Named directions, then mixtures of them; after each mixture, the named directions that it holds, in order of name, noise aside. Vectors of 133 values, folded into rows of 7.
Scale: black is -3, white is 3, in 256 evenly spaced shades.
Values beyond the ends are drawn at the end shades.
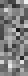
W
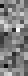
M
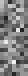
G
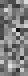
W.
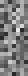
G, M, W.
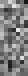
W.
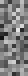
G, M, W.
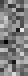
G.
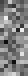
G.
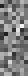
G, M, W.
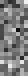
W.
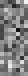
W.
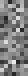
G.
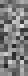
G, M, W.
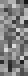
W.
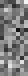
W.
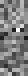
G, M.
